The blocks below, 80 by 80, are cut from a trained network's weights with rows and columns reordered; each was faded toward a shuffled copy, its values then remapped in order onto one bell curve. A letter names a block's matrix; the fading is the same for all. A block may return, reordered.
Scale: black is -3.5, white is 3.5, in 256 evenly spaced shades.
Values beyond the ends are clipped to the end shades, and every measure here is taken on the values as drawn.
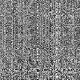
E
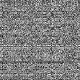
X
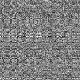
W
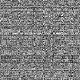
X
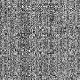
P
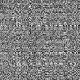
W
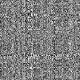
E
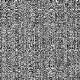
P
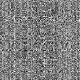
E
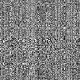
E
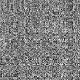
P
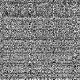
X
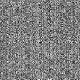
P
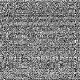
X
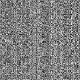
E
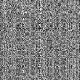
E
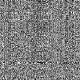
P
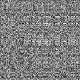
W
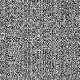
P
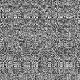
W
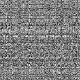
X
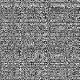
X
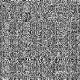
P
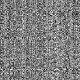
P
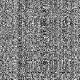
P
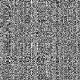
E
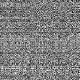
X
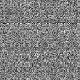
W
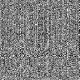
E
